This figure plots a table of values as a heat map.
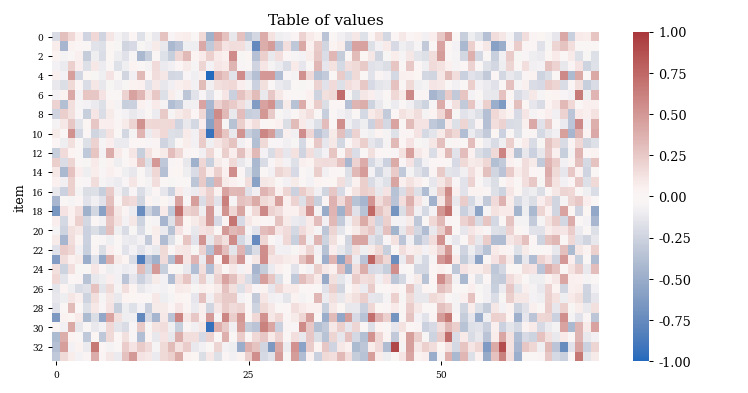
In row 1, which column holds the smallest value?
26
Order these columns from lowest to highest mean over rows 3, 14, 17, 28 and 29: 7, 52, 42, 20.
52, 42, 20, 7
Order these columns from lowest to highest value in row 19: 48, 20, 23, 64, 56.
48, 64, 56, 20, 23
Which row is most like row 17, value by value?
31
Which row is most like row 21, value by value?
14
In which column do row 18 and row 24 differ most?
44
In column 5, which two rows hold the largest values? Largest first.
32, 33
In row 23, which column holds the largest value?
41
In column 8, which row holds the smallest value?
28
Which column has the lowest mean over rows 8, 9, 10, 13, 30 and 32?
20
